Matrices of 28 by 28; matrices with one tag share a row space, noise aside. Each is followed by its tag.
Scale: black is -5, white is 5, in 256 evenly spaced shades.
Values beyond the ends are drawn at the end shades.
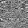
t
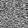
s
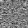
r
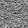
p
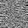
s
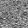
r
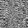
s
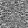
t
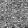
p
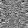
t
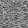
r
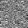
s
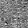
p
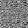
r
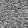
p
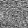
r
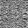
r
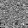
s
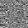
s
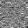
t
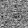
p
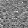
r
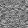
t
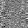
t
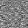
t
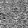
r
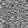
t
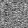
p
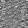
t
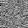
s
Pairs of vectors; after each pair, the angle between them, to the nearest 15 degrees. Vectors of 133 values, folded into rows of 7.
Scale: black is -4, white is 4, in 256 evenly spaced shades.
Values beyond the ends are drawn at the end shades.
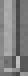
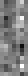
120 degrees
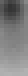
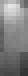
165 degrees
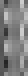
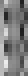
165 degrees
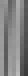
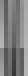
105 degrees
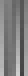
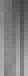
45 degrees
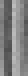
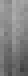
75 degrees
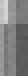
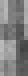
45 degrees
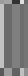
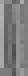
45 degrees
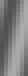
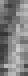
30 degrees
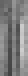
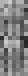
120 degrees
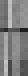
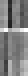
165 degrees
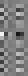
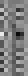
30 degrees
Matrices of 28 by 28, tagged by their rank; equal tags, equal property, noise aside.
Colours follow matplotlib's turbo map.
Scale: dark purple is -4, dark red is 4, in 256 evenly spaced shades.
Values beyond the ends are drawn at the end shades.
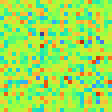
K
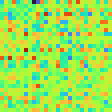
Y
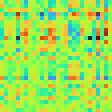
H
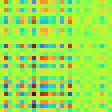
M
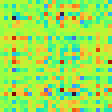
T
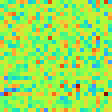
K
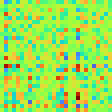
T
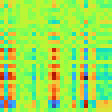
M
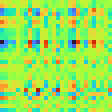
H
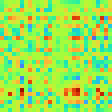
T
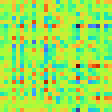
T
